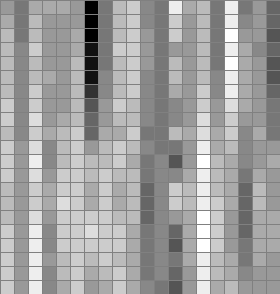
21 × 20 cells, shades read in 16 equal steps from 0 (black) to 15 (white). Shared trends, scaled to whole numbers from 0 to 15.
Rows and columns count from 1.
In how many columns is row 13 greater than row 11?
9
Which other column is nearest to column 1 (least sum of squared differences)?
6
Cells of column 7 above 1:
15
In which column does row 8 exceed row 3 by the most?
7
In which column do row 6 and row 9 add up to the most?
17
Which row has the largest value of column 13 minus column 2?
1
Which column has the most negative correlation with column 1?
13
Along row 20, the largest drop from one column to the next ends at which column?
4
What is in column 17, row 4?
14
